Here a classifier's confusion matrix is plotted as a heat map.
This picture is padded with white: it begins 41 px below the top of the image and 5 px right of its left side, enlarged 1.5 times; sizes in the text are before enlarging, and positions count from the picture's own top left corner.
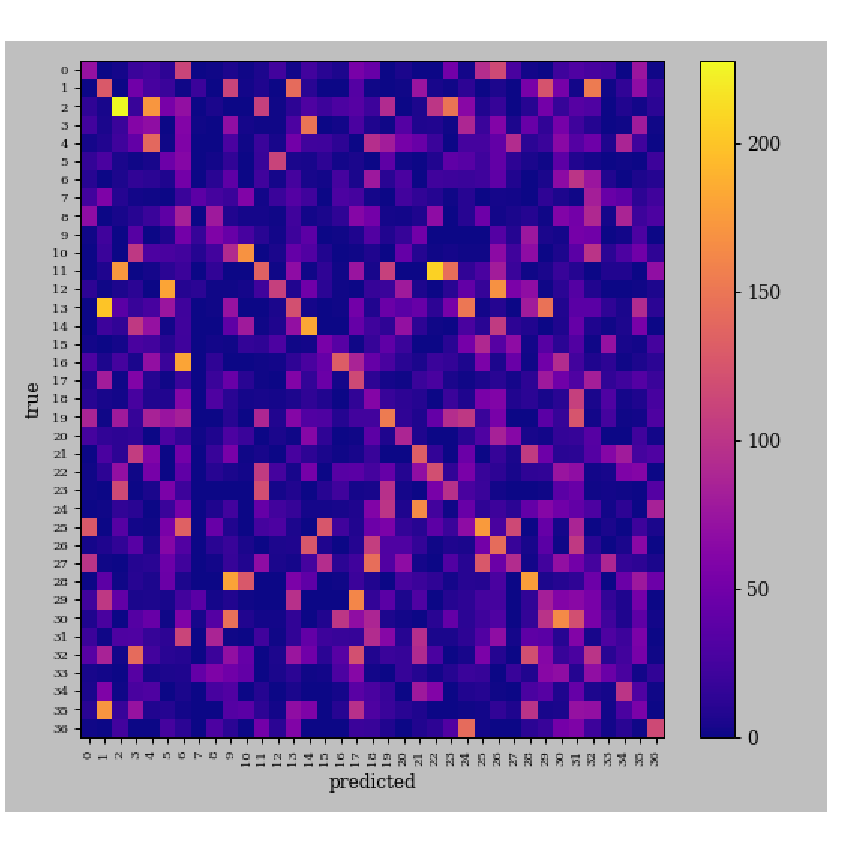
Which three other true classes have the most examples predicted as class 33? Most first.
27, 15, 21
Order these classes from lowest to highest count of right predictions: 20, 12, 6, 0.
6, 0, 20, 12
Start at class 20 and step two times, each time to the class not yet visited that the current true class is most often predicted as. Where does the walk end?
14
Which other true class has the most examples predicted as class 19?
11
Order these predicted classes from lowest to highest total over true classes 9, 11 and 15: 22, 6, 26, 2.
6, 26, 2, 22
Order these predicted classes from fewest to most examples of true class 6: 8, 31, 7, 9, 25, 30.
7, 8, 25, 9, 30, 31
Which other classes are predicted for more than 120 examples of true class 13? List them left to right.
1, 24, 29
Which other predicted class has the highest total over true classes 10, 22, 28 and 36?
9
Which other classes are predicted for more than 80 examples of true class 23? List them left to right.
2, 11, 19
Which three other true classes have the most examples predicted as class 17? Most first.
29, 32, 35
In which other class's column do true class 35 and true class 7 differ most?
1
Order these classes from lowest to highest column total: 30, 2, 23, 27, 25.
27, 23, 2, 25, 30
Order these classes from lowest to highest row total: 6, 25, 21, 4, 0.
6, 0, 21, 4, 25
